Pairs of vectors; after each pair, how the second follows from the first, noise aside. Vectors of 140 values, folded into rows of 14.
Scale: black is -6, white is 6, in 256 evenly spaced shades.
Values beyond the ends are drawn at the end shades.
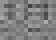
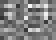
negated, scaled up.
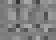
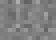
negated, shrunk.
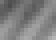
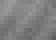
negated, shrunk.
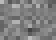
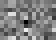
wrapped around, scaled up.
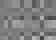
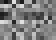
reversed, negated, scaled up.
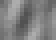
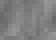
wrapped around, shrunk.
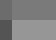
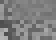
sign-scrambled.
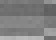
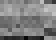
negated, scaled up.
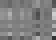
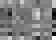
negated, scaled up.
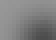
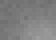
negated, shrunk.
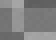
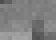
reversed, negated, partly zeroed.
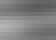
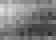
wrapped around, scaled up.
